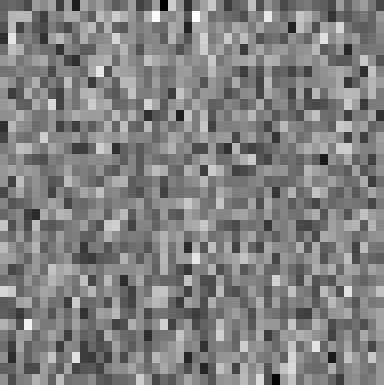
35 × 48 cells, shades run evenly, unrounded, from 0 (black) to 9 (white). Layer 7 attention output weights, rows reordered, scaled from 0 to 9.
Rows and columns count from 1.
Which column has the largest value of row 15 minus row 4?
1
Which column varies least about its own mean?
36
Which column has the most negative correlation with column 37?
43
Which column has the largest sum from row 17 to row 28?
25
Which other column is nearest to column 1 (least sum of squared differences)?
5
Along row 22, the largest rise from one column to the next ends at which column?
41
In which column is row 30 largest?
4
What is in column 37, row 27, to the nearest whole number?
7
